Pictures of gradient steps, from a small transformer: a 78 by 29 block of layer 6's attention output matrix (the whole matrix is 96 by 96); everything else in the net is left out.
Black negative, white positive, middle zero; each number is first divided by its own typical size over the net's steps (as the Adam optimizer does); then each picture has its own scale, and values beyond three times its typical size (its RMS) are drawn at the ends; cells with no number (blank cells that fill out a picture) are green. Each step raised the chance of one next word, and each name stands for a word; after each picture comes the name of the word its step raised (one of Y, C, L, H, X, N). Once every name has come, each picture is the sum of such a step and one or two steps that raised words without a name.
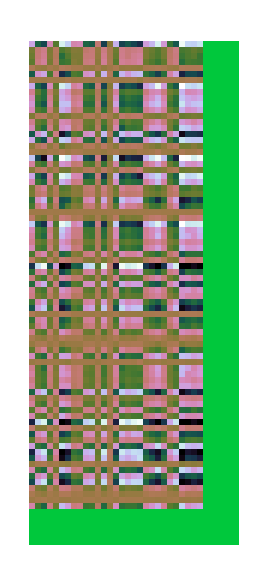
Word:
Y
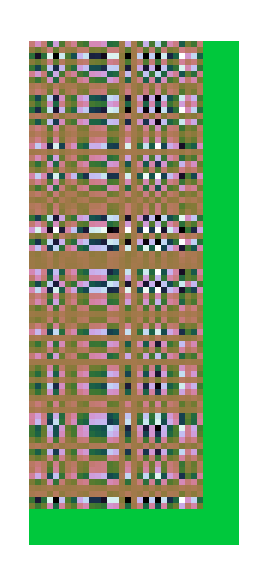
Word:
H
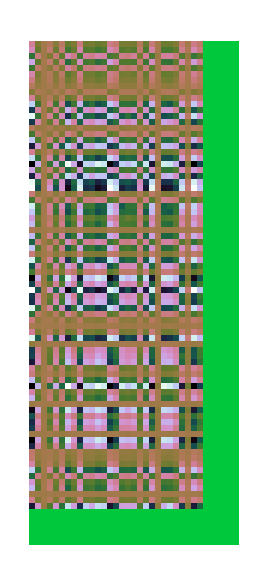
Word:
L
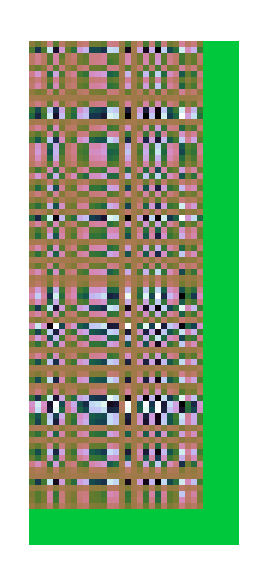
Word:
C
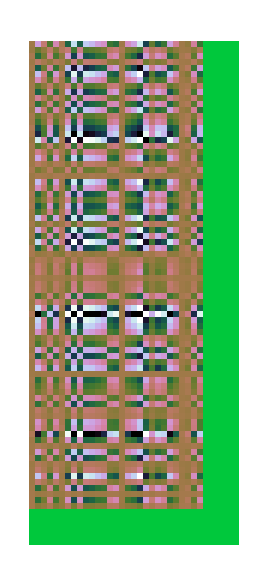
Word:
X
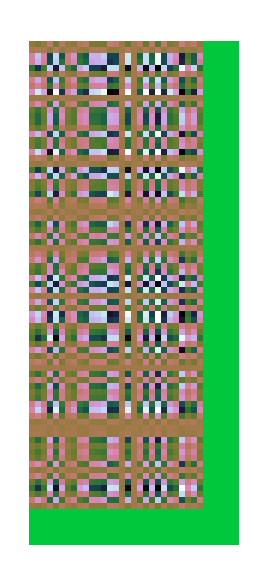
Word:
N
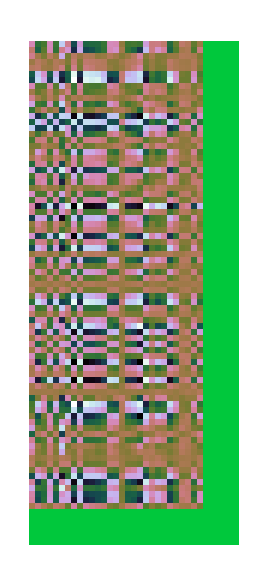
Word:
C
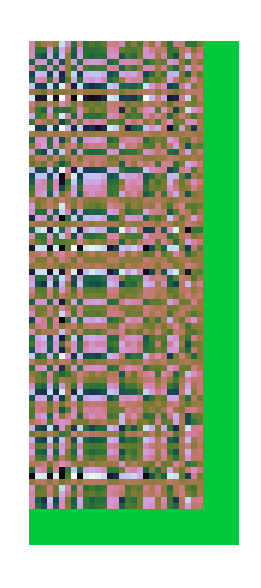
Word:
H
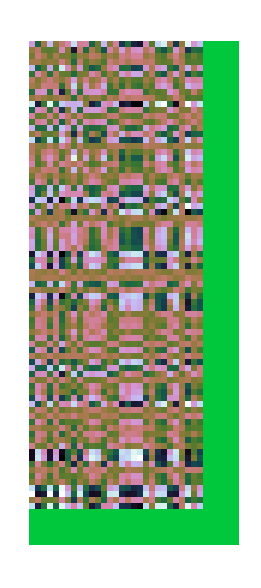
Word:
Y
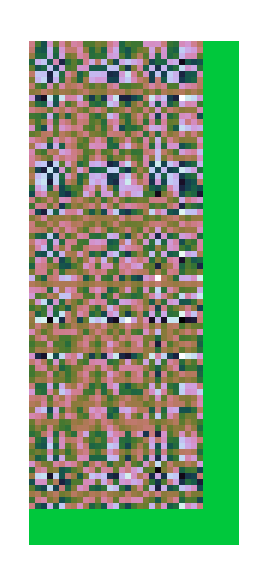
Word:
X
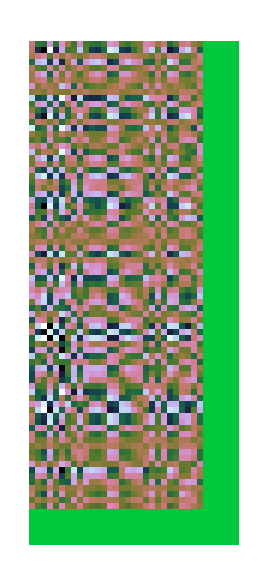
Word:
C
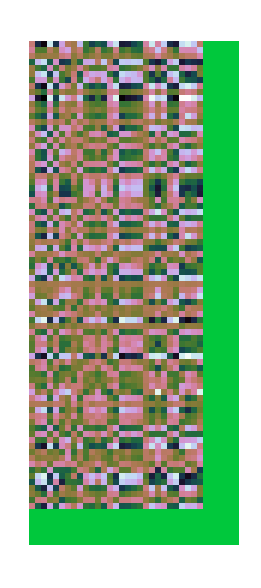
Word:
Y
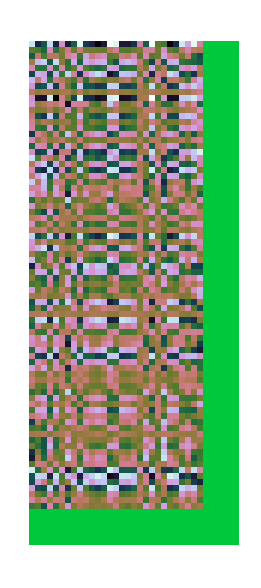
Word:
Y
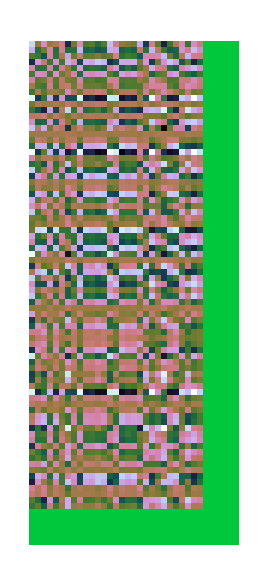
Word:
H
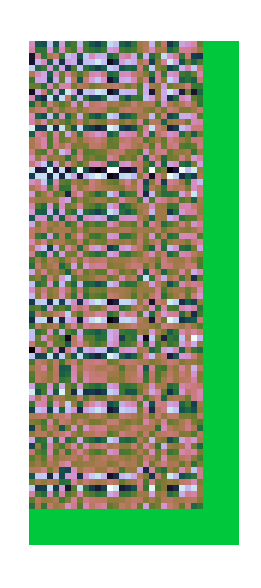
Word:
N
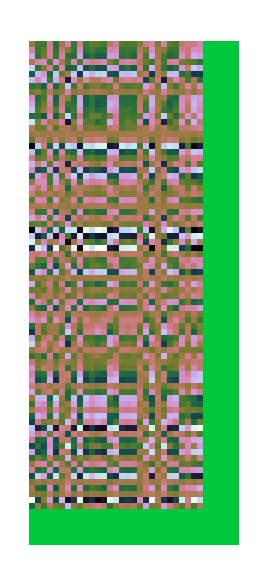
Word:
H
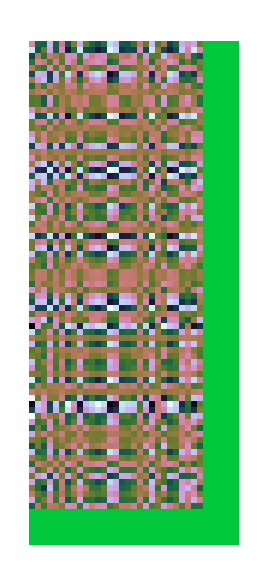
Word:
C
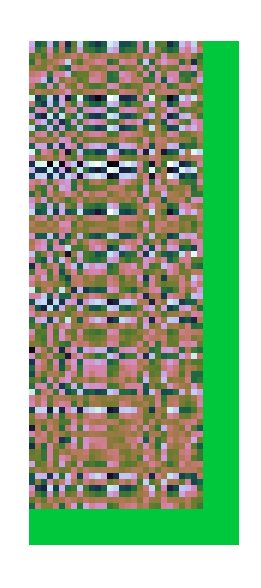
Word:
L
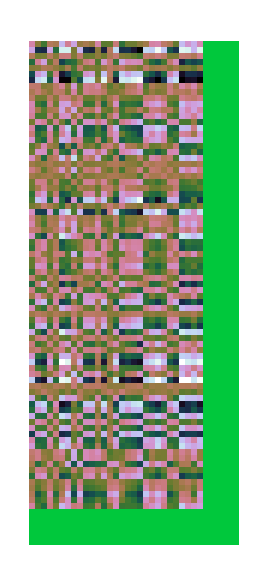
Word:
C
